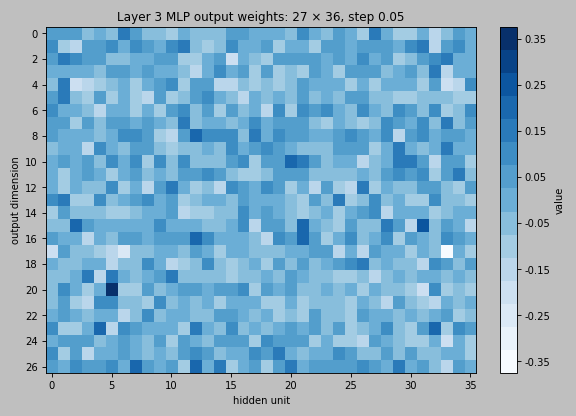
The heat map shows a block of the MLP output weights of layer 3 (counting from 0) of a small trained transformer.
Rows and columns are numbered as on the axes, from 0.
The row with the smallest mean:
17
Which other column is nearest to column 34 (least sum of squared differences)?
7
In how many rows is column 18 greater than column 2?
12
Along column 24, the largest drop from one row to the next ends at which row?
14
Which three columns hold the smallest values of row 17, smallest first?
33, 6, 0
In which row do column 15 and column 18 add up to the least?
2
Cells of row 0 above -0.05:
21
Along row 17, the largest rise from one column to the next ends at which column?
34
